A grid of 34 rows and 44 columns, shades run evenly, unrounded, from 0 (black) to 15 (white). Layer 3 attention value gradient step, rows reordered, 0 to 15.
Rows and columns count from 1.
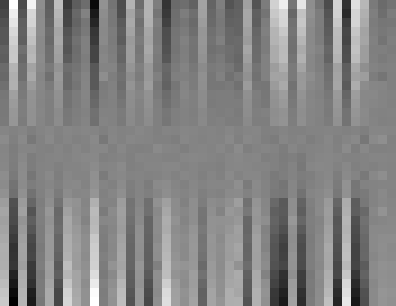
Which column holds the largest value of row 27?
11
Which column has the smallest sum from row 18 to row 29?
2
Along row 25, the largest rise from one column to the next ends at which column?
39
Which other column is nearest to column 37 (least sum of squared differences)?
14
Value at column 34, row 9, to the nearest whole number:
9
